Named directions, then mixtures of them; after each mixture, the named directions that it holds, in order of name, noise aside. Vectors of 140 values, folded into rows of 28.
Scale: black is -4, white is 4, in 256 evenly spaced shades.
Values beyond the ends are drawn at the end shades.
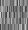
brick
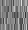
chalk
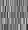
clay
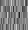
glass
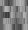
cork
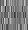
chalk, clay, glass.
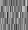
glass.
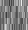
chalk, clay, cork.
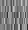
chalk, clay, glass.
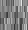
chalk, cork.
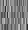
clay.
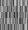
brick, chalk.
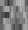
cork.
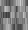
cork.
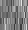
chalk, cork.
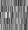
brick, cork, glass.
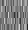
brick, chalk, clay.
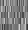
brick, clay.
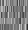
brick, clay.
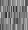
brick, cork, glass.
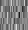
glass.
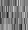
brick, chalk, cork.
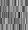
brick, cork, glass.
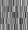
chalk.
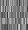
clay.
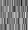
chalk.
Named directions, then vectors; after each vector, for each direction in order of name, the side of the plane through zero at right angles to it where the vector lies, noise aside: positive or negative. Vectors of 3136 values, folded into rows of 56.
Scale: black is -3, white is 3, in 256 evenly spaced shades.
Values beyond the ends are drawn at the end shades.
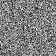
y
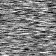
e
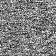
negative, negative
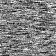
negative, negative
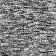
negative, positive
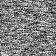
positive, negative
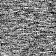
positive, negative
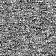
negative, negative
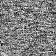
positive, negative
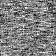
positive, negative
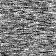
negative, positive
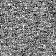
positive, negative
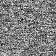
positive, negative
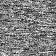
positive, negative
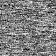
positive, positive
